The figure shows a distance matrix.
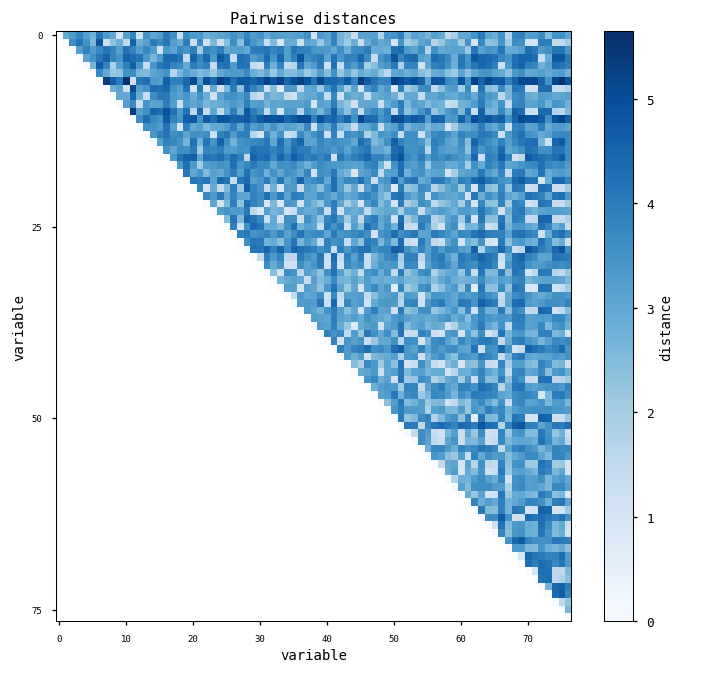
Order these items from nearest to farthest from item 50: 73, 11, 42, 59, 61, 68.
42, 59, 61, 68, 73, 11
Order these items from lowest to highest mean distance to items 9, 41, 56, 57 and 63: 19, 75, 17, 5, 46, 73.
5, 17, 75, 73, 46, 19
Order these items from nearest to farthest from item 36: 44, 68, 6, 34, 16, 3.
44, 34, 68, 16, 3, 6
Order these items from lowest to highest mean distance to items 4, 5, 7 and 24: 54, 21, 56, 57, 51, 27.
56, 54, 57, 27, 51, 21
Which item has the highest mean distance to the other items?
6
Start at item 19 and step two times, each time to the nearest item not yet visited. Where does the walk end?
47
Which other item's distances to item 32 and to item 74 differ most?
37
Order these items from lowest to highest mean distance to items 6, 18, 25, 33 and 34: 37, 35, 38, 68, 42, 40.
38, 42, 40, 35, 37, 68
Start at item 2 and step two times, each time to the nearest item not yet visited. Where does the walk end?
55
